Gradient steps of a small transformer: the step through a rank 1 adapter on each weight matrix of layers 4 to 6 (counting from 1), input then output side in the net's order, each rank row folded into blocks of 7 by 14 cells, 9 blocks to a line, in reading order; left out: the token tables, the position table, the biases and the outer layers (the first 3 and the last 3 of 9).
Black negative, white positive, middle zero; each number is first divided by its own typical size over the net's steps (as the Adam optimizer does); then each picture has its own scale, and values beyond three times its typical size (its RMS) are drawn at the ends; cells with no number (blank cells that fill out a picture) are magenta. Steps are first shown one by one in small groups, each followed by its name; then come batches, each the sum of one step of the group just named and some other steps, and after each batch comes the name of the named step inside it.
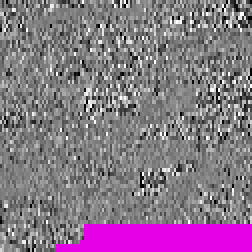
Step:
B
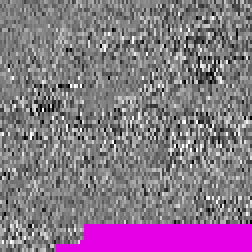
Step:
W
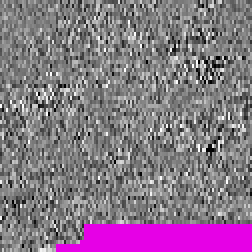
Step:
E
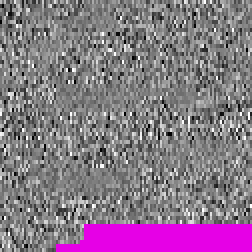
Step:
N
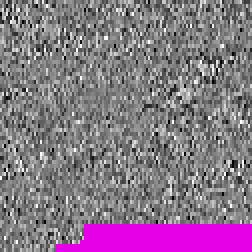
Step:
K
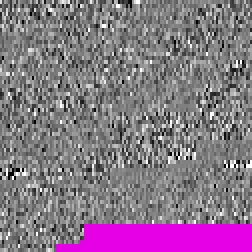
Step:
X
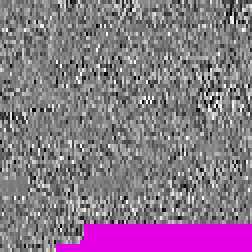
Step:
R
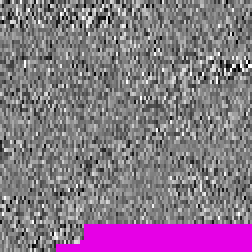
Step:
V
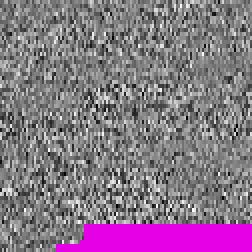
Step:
N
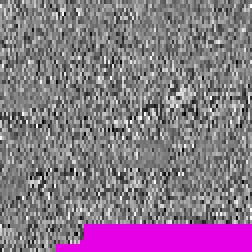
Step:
R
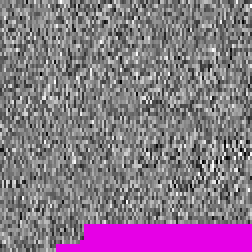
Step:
R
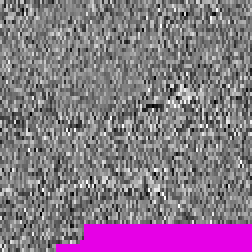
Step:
W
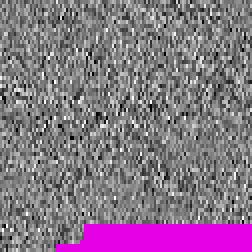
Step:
K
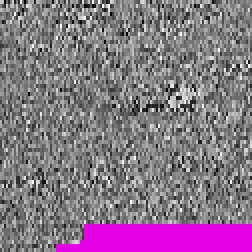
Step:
V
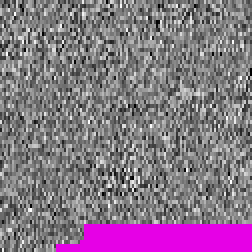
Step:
B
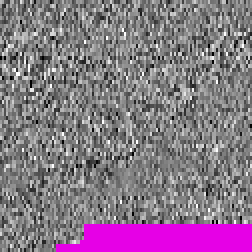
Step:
V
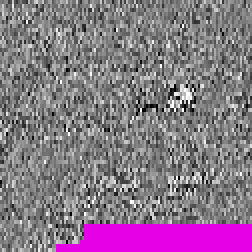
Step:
K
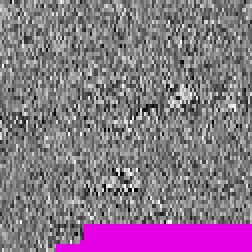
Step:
R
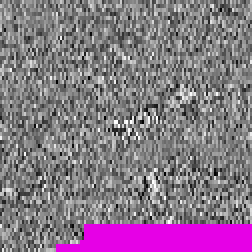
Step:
R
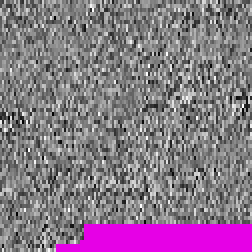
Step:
R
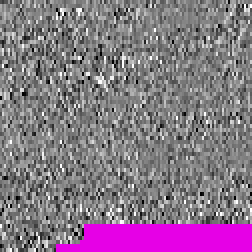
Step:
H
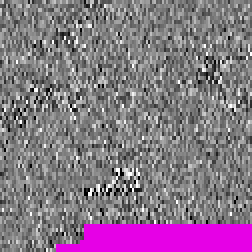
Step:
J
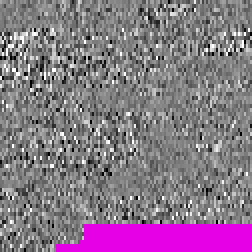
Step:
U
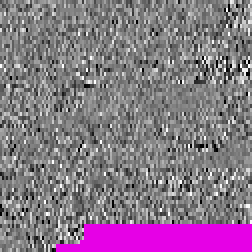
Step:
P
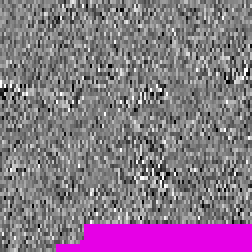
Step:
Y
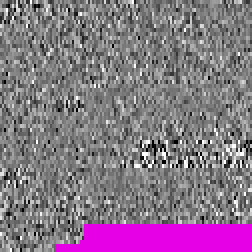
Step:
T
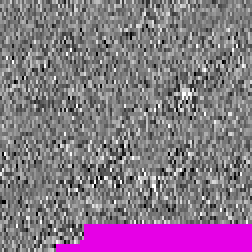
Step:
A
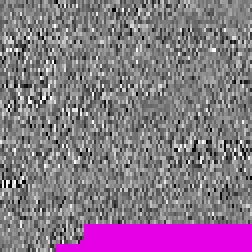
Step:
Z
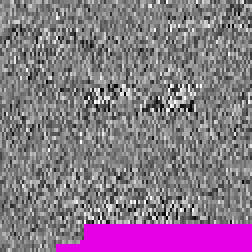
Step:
H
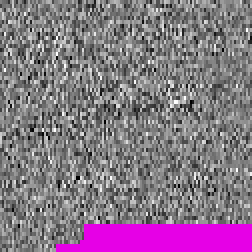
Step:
Z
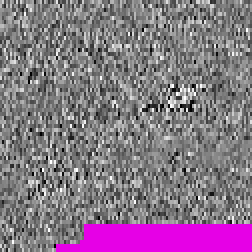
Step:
A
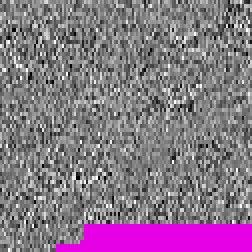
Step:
P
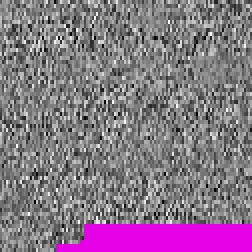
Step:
Z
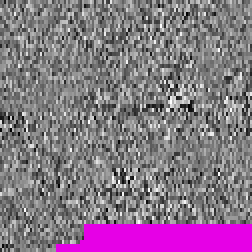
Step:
Y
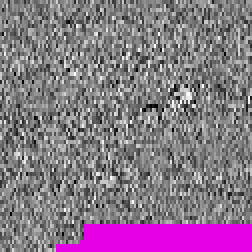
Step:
J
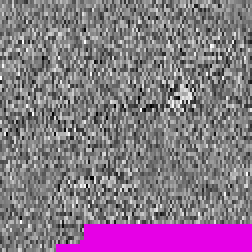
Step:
U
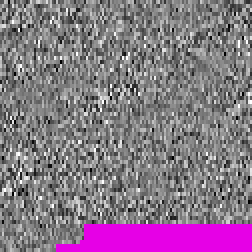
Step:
T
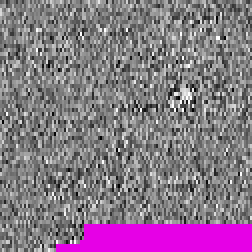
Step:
A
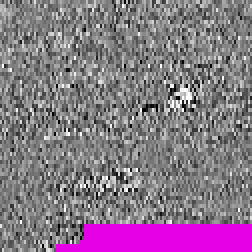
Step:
H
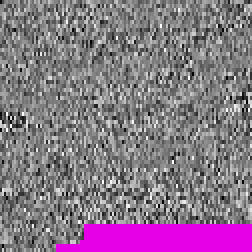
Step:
H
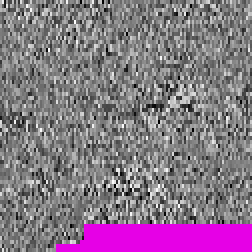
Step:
J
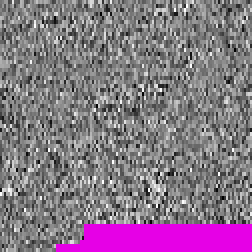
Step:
Y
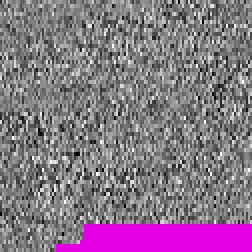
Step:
P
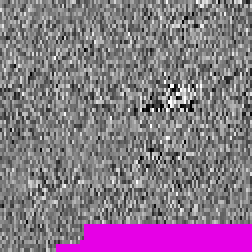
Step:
Y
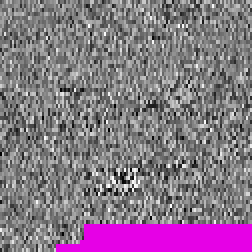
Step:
Y
